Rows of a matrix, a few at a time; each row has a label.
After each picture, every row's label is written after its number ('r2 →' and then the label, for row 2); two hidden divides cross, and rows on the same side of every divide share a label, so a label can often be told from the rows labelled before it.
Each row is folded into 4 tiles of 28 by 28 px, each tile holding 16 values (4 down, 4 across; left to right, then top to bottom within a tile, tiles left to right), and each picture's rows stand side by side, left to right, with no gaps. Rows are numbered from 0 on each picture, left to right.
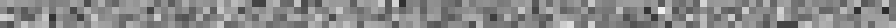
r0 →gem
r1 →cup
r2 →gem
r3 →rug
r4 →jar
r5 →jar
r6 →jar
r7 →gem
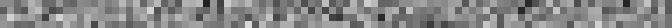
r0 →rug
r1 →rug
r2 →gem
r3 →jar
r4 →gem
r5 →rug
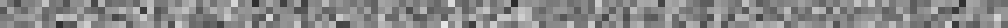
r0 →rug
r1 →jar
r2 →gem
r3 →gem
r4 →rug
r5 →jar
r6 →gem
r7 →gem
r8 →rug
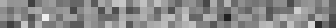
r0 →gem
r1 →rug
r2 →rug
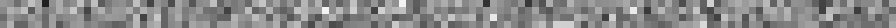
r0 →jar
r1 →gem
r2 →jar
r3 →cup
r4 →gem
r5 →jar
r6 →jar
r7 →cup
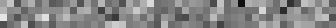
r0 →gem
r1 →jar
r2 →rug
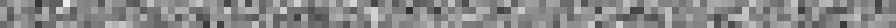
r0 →cup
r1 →jar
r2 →cup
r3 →gem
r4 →rug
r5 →cup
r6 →rug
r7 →rug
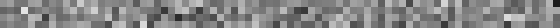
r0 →jar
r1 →jar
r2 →cup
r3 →jar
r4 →rug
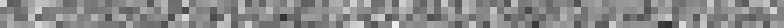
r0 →rug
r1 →gem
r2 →cup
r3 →cup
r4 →cup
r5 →jar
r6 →jar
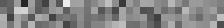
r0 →cup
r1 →jar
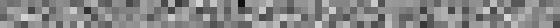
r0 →jar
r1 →rug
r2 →rug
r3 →jar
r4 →rug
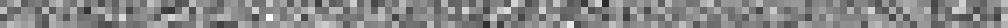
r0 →jar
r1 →rug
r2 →gem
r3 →cup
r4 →cup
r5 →jar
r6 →jar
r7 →gem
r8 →cup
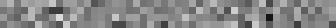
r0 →rug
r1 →gem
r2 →jar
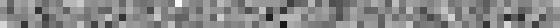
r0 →jar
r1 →cup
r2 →rug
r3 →jar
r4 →cup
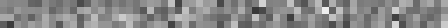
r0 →gem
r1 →rug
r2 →jar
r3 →cup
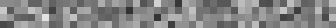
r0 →gem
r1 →rug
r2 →cup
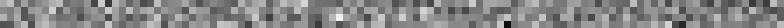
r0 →gem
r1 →gem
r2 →jar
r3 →gem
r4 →rug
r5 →gem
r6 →gem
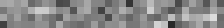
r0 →gem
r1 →rug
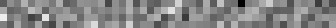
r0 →gem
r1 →cup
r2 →rug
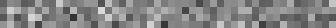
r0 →jar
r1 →gem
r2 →cup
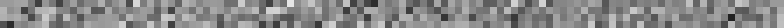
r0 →gem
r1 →rug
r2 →cup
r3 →gem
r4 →cup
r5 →jar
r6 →cup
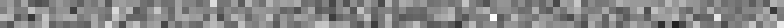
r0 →gem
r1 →gem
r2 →gem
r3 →jar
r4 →gem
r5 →jar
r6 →gem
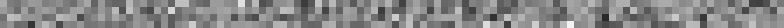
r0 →rug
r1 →cup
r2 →cup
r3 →rug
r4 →rug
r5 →jar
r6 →gem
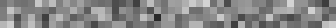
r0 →jar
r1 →jar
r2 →cup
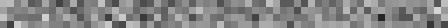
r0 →gem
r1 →gem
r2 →gem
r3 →jar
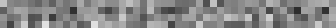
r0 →gem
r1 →rug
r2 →gem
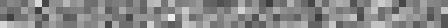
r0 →jar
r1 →rug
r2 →cup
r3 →rug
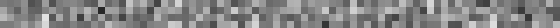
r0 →gem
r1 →cup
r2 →jar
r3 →cup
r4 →gem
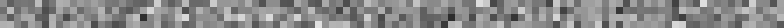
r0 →jar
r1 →gem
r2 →gem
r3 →jar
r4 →jar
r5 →rug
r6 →jar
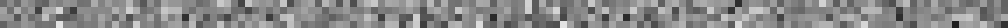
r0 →cup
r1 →cup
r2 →rug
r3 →jar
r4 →jar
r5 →jar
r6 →rug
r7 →rug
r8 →rug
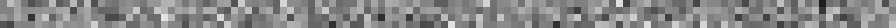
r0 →gem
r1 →jar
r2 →jar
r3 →jar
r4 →jar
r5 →rug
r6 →jar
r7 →cup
